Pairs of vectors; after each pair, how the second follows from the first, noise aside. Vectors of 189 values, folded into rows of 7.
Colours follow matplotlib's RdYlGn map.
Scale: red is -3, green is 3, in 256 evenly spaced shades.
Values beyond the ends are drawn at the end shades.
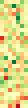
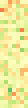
reversed, shrunk.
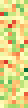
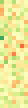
reversed, shrunk.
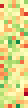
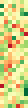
negated.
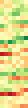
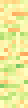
reversed, shrunk.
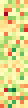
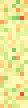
reversed, shrunk.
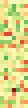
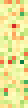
wrapped around, negated, partly zeroed.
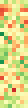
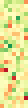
wrapped around, negated, partly zeroed.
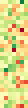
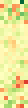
partly zeroed.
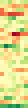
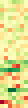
wrapped around, negated, partly zeroed.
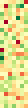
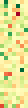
wrapped around, negated, partly zeroed.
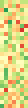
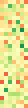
negated, partly zeroed.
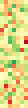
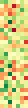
sign-scrambled.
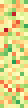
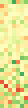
partly zeroed.
